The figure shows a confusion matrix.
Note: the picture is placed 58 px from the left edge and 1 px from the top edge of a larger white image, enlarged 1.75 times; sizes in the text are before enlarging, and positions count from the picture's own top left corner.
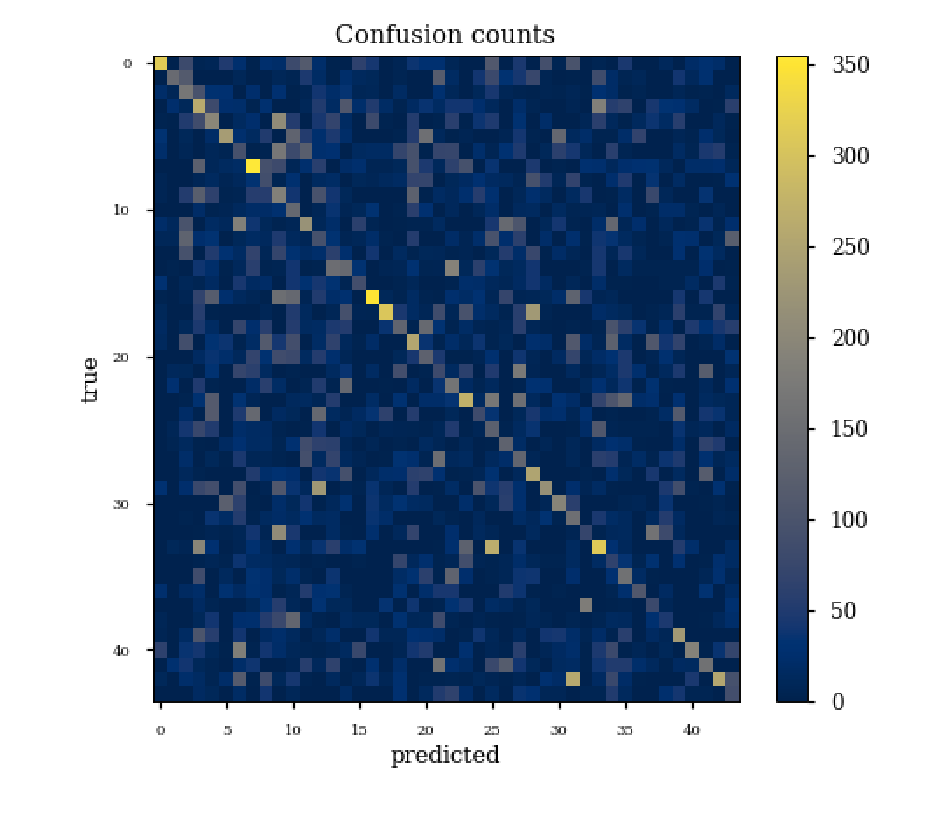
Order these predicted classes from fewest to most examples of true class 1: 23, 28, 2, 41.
23, 41, 28, 2
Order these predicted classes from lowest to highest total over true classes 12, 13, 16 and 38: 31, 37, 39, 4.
37, 39, 31, 4
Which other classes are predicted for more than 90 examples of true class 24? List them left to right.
4, 7, 12, 39
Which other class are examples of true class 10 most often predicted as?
19
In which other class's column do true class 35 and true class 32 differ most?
9
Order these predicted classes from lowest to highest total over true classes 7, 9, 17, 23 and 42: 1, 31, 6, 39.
1, 39, 6, 31
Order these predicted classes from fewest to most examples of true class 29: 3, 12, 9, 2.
2, 3, 9, 12
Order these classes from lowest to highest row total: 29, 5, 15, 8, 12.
15, 8, 12, 5, 29
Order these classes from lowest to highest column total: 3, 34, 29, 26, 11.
29, 26, 11, 34, 3
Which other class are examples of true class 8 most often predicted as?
28
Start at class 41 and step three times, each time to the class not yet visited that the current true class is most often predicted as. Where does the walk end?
11
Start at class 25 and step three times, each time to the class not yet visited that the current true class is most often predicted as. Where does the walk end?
14
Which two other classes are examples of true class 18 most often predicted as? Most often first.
20, 34
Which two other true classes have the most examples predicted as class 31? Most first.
42, 16
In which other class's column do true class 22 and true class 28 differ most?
41
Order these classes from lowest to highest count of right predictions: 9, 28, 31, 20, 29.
20, 31, 9, 29, 28
